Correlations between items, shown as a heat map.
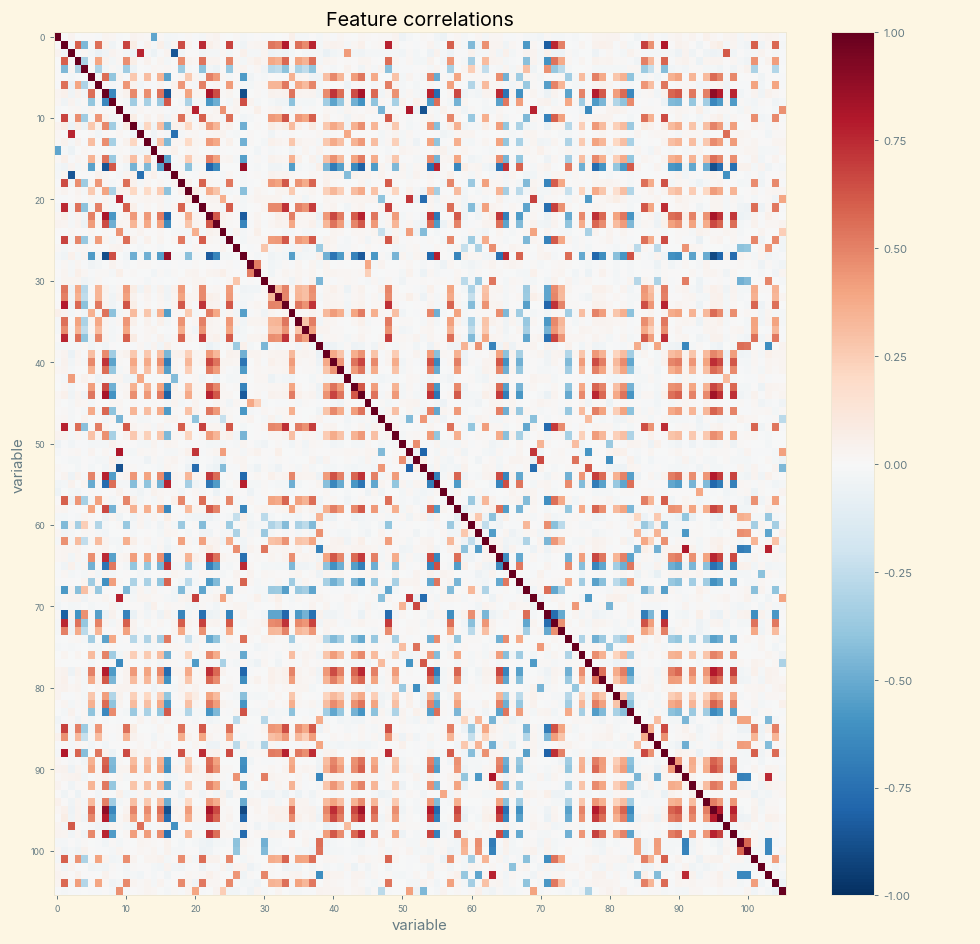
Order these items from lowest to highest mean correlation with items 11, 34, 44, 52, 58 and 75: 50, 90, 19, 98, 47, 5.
47, 50, 19, 5, 90, 98
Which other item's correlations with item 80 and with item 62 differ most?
52
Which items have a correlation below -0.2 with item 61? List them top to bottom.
26, 30, 63, 91, 103
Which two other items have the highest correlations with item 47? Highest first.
53, 77
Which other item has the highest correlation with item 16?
27
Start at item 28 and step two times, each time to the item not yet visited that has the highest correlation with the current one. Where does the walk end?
45
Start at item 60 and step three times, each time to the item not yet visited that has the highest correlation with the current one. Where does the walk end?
4
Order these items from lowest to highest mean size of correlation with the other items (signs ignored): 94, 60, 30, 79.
30, 60, 94, 79
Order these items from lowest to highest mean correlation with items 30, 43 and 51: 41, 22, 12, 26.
12, 26, 41, 22
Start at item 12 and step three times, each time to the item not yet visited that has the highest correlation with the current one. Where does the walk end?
42
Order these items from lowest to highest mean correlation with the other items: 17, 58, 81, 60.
60, 17, 81, 58
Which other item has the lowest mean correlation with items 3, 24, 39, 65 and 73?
71
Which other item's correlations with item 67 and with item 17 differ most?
2
